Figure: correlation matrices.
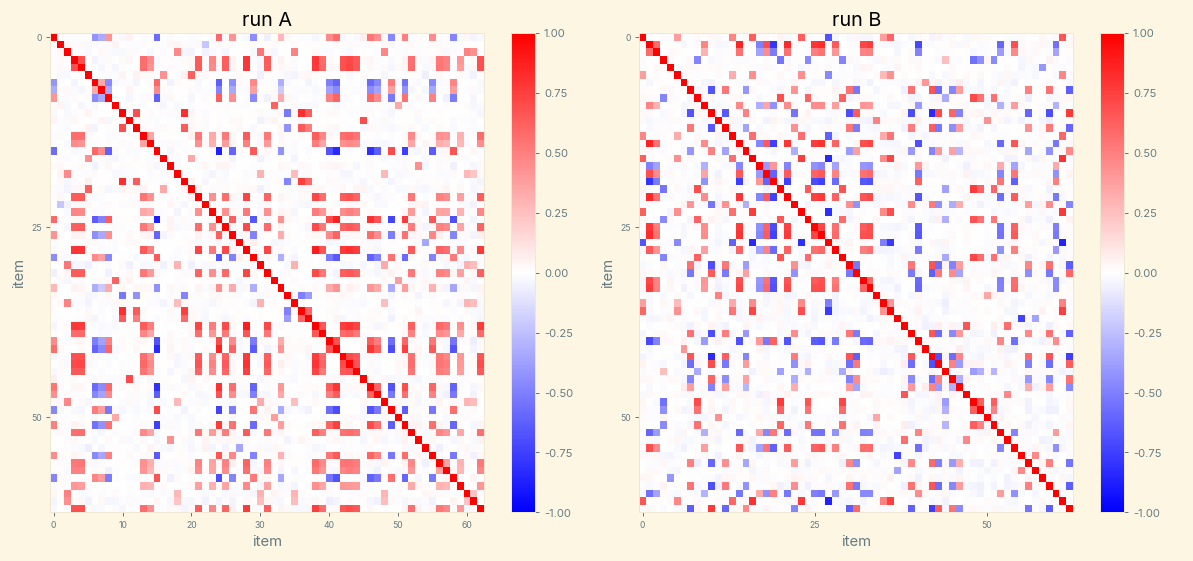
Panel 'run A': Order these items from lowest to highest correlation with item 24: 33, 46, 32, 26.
32, 33, 26, 46
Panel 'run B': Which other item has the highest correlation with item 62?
10
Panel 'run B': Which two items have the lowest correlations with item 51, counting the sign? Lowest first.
3, 44
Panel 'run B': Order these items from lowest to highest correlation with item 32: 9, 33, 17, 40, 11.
40, 17, 11, 9, 33
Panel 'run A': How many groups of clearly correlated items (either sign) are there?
10
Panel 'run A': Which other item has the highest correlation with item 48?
2
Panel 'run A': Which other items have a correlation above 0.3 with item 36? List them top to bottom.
10, 12, 19, 37
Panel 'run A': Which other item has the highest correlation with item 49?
15
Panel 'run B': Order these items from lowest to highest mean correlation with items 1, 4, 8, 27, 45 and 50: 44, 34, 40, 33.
40, 44, 34, 33
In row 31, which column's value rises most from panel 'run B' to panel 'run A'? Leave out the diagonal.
42
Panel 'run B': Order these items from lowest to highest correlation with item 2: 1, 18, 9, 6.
6, 9, 18, 1
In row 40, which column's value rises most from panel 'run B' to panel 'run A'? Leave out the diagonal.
26
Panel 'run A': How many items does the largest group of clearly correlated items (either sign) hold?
19
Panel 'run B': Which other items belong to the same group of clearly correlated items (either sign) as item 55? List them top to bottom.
37, 57
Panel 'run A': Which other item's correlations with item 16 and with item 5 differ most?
20
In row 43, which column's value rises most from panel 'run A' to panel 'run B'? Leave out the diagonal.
10
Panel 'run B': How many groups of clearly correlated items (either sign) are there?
9
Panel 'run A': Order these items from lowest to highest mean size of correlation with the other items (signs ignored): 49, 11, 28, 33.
11, 33, 49, 28
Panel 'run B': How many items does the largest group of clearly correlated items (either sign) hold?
17
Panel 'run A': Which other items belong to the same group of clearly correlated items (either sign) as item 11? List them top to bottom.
45
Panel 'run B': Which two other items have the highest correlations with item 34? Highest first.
11, 50
